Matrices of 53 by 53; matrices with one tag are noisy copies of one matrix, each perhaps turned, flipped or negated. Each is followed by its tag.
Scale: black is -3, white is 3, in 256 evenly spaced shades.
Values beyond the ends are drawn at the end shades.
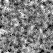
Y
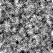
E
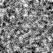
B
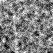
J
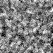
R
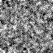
B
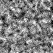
R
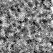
R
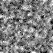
E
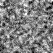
B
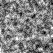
J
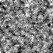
B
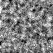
R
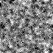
Y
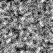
R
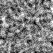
R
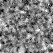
Y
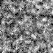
J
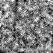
J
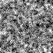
B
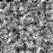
R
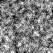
J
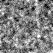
J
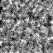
R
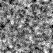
Y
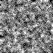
E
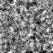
R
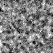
R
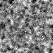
Y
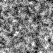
J
